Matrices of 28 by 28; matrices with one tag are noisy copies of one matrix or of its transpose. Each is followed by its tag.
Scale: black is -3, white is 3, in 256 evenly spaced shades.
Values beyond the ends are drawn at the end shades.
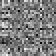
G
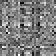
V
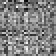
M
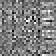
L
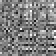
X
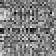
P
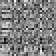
G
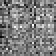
M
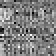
P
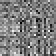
X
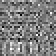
L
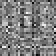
V
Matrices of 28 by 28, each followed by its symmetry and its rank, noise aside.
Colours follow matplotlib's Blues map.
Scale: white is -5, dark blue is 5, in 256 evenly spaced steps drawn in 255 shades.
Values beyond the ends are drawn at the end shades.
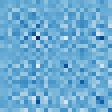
symmetric, rank three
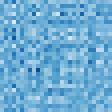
no symmetry, rank four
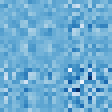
symmetric, rank three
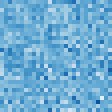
antisymmetric, rank six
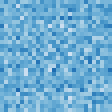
no symmetry, rank six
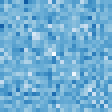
symmetric, rank six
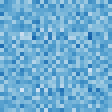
no symmetry, rank four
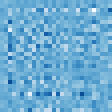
no symmetry, rank three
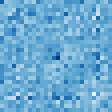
symmetric, rank six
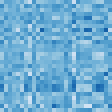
no symmetry, rank three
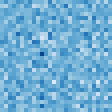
no symmetry, rank six
